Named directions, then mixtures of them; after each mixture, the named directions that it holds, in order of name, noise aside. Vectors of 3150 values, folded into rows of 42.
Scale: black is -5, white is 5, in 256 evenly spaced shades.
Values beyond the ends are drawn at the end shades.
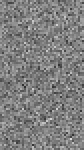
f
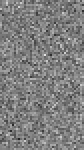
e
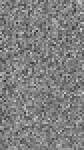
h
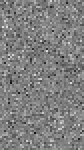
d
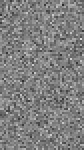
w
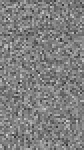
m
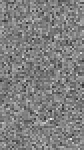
f, w.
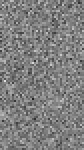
h, w.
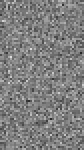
f, w.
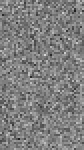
e, h.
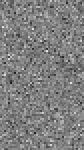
d.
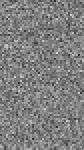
m.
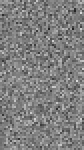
e, f, h.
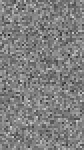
h, m, w.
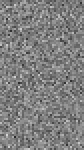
m.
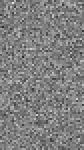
d, f, w.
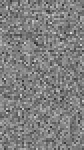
f, m, w.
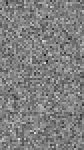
d, e, m.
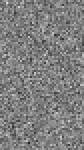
d, e, w.
